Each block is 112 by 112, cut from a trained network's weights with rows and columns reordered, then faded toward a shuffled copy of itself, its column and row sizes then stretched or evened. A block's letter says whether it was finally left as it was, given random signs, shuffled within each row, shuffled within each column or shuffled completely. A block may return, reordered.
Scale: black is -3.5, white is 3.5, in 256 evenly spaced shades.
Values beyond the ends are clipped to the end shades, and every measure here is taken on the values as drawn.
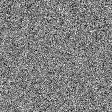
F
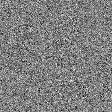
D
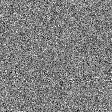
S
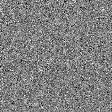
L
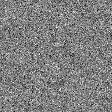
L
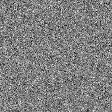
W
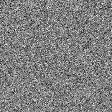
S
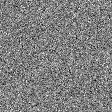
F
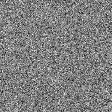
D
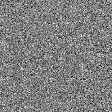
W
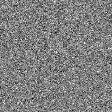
W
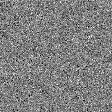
D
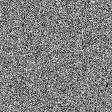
S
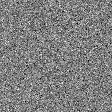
F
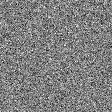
F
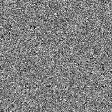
W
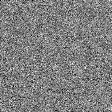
L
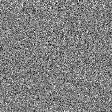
L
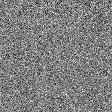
S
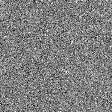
S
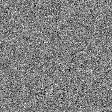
S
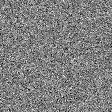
F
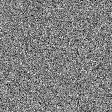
F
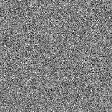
W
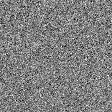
S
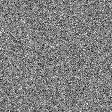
F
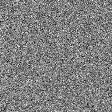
S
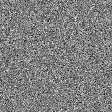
F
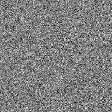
W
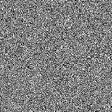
W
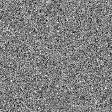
L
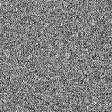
W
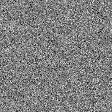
D
